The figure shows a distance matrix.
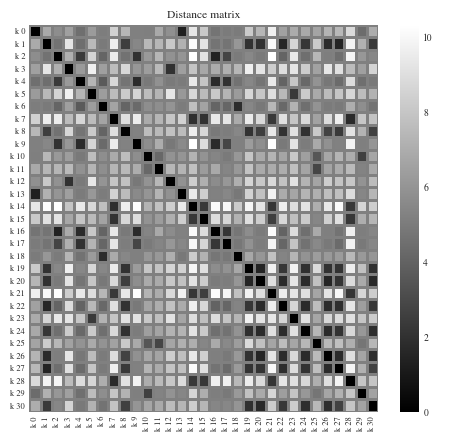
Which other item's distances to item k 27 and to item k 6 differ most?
k 18
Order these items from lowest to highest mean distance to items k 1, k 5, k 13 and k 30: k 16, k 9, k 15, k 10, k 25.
k 16, k 9, k 10, k 25, k 15
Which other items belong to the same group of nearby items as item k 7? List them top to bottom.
k 14, k 15, k 21, k 28
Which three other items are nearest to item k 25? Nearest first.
k 11, k 10, k 29
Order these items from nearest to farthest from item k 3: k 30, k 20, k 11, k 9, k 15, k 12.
k 12, k 9, k 15, k 11, k 30, k 20
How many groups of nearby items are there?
9
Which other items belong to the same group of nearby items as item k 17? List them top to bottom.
k 2, k 4, k 9, k 16
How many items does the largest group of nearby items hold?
9
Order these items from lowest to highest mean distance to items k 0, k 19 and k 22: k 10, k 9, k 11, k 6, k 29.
k 6, k 9, k 29, k 10, k 11
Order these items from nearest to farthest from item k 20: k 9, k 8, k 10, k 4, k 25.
k 8, k 4, k 9, k 10, k 25
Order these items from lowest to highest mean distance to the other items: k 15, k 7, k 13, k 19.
k 19, k 13, k 15, k 7
